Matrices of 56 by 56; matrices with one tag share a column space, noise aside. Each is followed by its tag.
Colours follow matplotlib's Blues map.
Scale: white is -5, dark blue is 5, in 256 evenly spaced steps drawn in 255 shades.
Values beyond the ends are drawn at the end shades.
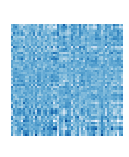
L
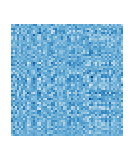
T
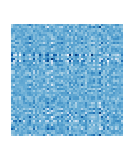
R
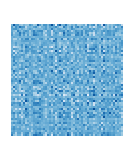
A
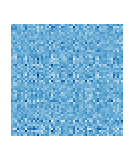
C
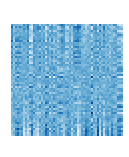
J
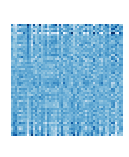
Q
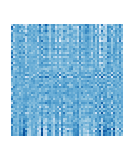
J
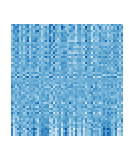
J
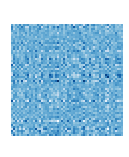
C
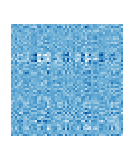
R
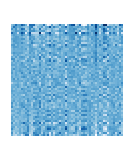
Q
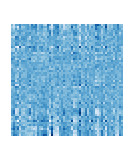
L
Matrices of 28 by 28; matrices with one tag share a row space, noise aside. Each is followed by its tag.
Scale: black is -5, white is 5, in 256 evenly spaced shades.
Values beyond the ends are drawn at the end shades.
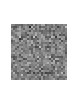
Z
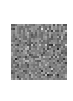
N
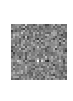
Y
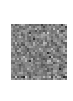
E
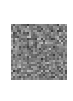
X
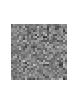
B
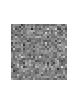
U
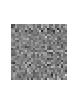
N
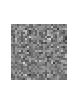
E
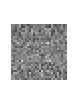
Z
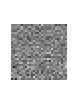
Z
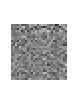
E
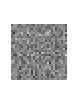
Z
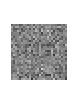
Z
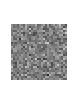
B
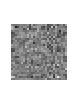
N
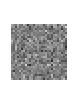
E
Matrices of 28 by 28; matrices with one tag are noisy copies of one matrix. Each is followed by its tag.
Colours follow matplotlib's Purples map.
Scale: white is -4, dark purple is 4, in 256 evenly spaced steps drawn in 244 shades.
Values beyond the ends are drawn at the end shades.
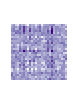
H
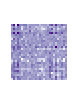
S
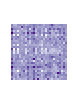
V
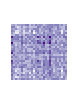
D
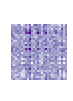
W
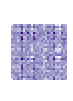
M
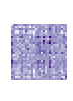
D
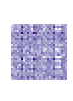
M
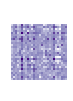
M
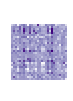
H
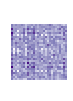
V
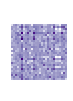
M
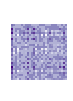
V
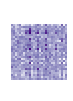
W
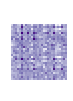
M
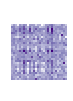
H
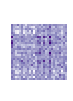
D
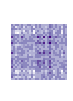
D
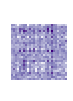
H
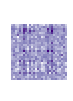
H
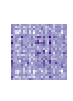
D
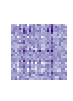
H
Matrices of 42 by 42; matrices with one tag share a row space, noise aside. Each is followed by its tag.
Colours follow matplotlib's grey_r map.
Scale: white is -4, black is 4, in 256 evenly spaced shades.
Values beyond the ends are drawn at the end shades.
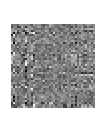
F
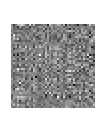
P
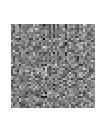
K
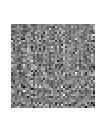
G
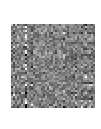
F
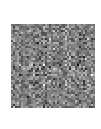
K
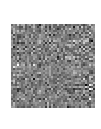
P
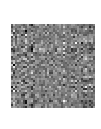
F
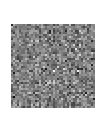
K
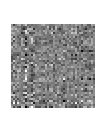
F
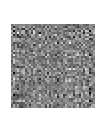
P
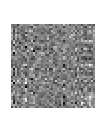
F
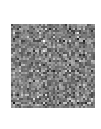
K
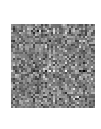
K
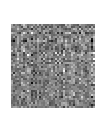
G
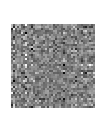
F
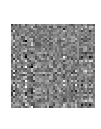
F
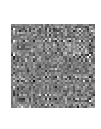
P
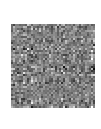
G
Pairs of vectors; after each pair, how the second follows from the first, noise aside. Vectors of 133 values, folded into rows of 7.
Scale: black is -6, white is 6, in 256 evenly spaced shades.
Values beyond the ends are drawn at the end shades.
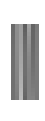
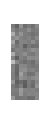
wrapped around, partly zeroed.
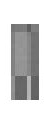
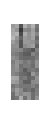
reversed, negated.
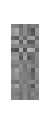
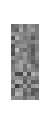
reversed, negated.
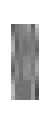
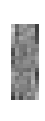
reversed, negated.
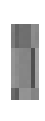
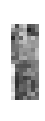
wrapped around, negated, scaled up.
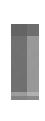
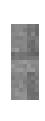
wrapped around, negated, shrunk.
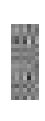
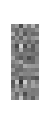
reversed, negated.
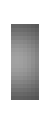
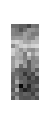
wrapped around, negated, scaled up.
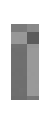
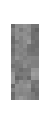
wrapped around, negated, shrunk.
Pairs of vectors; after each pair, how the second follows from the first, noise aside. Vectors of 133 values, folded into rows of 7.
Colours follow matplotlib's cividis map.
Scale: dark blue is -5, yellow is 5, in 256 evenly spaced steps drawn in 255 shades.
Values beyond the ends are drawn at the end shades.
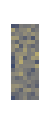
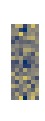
wrapped around, scaled up.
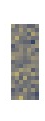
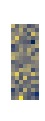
scaled up.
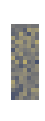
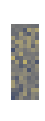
copied.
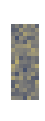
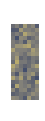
copied.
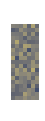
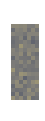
wrapped around, shrunk.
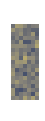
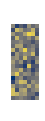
reversed, negated, scaled up.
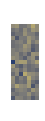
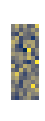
reversed, negated, scaled up.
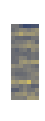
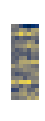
scaled up.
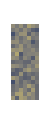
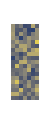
reversed, negated, scaled up.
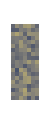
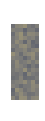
wrapped around, shrunk.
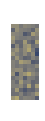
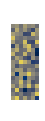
scaled up.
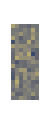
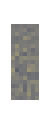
wrapped around, shrunk.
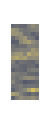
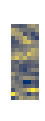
scaled up.
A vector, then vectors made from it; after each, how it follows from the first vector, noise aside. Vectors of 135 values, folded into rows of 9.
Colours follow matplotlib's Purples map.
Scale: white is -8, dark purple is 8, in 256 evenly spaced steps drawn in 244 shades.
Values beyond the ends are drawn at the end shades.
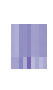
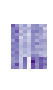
negated, scaled up.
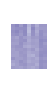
reversed, negated, shrunk.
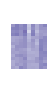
reversed, negated.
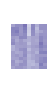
reversed, negated.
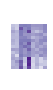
scaled up.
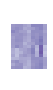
wrapped around.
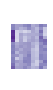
wrapped around, scaled up.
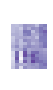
wrapped around, negated, scaled up.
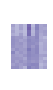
reversed.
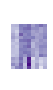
scaled up.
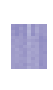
reversed, negated, shrunk.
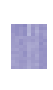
reversed, negated, shrunk.
